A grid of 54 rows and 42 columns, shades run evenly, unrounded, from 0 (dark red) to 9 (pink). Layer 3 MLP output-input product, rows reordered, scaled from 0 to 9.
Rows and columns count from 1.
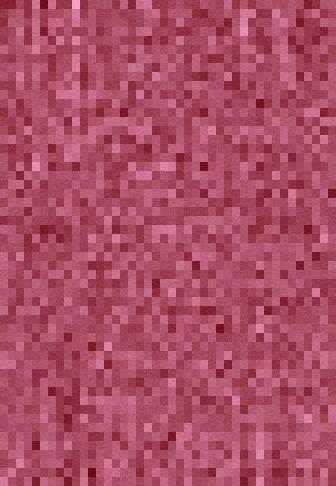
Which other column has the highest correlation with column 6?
39
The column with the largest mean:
10
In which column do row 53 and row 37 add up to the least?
12
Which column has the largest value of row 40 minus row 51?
29
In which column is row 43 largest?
22
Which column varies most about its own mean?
33
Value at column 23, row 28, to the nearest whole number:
3
